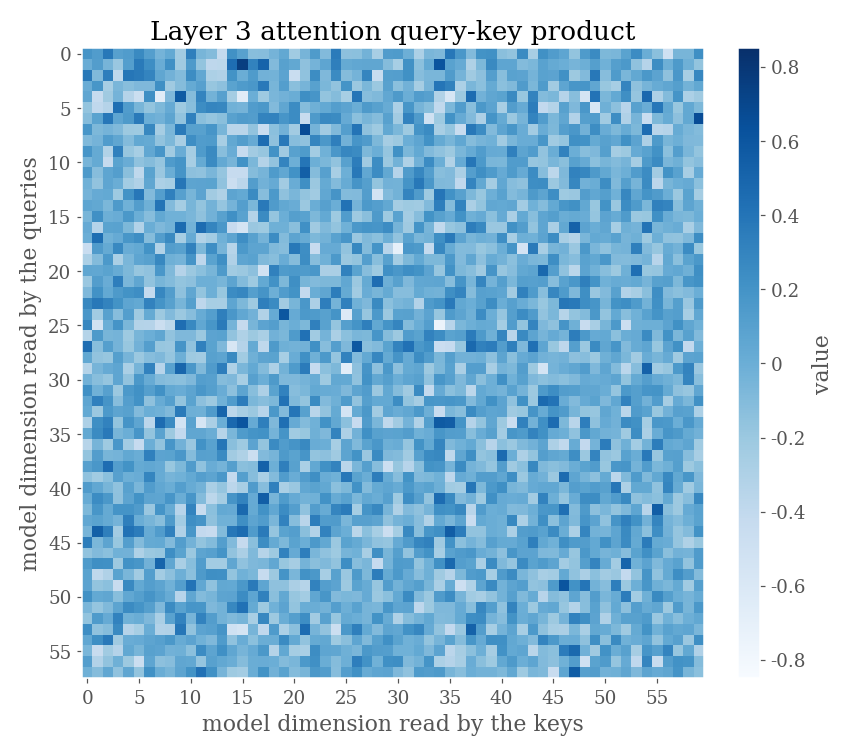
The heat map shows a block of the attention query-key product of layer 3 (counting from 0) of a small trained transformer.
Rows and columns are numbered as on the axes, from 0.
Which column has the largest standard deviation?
15
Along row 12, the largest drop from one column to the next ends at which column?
55
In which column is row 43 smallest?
37
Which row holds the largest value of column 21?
7
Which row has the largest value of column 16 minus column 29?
44
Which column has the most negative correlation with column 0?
58
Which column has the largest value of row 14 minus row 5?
34
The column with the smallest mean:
14
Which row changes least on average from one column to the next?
30
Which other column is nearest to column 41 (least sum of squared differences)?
26
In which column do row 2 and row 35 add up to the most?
2
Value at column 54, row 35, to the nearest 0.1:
-0.3
